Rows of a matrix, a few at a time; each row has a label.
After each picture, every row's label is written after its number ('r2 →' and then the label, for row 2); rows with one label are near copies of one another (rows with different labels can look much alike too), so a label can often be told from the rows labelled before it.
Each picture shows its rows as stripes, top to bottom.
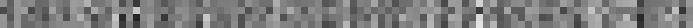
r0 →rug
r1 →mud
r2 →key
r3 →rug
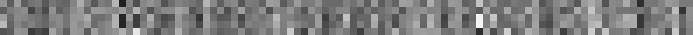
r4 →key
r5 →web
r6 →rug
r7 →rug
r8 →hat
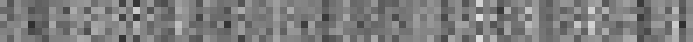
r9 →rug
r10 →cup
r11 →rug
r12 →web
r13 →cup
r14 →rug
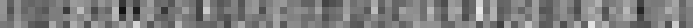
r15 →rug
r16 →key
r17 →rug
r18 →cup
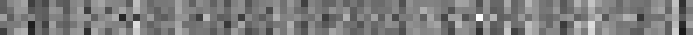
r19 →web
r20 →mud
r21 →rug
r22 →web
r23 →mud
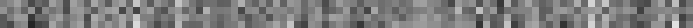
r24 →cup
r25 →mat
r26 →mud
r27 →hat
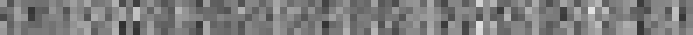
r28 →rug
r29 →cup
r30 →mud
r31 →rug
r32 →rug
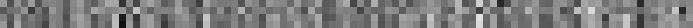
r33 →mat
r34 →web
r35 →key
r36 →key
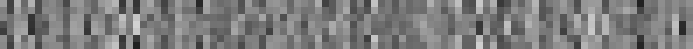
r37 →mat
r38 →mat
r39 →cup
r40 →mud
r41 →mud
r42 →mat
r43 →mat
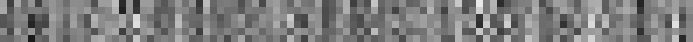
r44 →mat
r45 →rug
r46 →hat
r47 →hat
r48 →mat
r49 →web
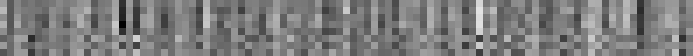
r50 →rug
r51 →rug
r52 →key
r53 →key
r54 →rug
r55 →mud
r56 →rug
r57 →mud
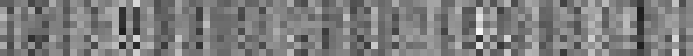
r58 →hat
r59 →mat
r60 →rug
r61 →key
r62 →rug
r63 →hat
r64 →mat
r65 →hat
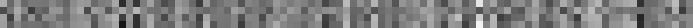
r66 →rug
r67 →mud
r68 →mat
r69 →rug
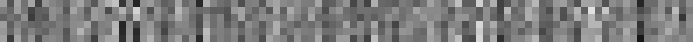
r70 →mat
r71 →cup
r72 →web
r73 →rug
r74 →key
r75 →mat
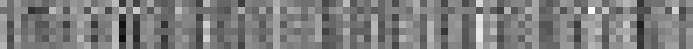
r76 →rug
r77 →cup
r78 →rug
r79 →key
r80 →rug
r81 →key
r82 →rug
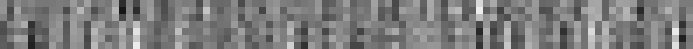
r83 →rug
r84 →key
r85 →rug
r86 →mud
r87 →hat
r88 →mud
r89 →hat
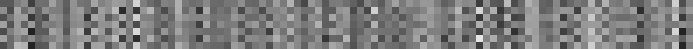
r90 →hat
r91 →mat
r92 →mud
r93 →mat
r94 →mud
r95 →rug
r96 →mud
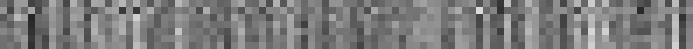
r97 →cup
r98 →mat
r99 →mud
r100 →hat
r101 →cup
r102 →web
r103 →web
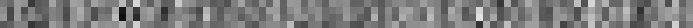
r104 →cup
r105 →key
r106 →key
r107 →hat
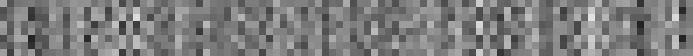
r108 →rug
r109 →mud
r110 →cup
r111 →key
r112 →mat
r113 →mud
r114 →hat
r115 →mat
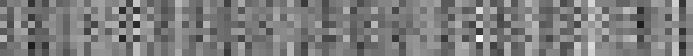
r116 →web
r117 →rug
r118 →cup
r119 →mat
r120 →mud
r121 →rug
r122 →web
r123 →web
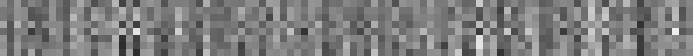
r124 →key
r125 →cup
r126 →cup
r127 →mat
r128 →hat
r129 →key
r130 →rug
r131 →mat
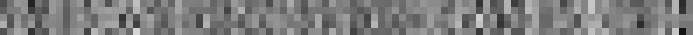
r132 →mud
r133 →web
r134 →mat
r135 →mat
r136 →mud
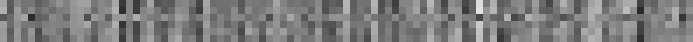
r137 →rug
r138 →rug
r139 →mud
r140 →rug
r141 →mat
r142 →mat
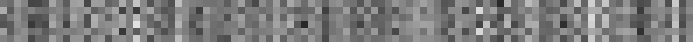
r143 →cup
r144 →rug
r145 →cup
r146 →hat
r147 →rug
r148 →cup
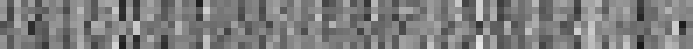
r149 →mat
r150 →key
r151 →mat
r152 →mud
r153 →web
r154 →key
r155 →key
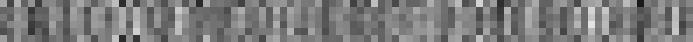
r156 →mat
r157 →cup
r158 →cup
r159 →cup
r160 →hat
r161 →key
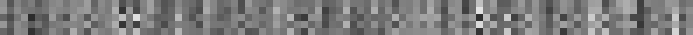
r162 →rug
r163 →rug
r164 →hat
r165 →rug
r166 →hat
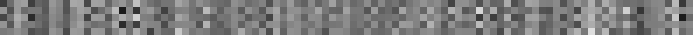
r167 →mud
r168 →key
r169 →mud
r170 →key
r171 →cup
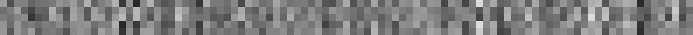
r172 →rug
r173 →cup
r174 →cup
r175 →rug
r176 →mat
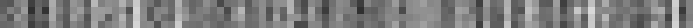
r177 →hat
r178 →web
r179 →cup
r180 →hat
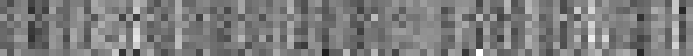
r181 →hat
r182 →web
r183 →mat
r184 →web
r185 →hat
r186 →cup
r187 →hat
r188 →rug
